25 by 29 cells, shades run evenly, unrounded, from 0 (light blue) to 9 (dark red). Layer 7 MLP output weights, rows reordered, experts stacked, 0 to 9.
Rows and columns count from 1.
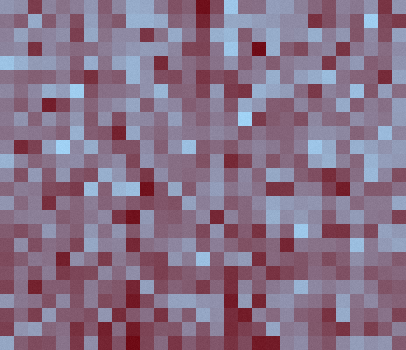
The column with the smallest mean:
26
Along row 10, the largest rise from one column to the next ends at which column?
7
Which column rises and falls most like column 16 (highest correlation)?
13
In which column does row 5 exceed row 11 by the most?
24
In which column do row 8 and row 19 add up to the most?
5
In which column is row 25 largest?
10
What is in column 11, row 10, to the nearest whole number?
4
